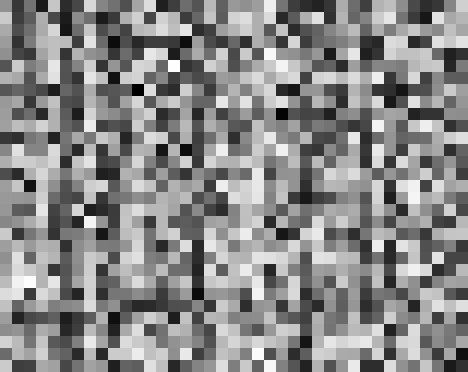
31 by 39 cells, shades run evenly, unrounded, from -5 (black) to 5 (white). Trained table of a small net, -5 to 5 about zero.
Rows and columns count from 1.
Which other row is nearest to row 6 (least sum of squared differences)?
13
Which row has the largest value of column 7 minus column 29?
6
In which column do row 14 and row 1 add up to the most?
8
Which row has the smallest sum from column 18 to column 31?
10
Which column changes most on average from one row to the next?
24
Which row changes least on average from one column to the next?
29
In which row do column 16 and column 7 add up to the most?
14
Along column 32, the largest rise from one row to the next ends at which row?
9
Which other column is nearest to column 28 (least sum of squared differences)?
11
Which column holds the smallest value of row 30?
39
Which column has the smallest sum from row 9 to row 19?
26
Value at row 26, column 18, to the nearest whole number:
-3
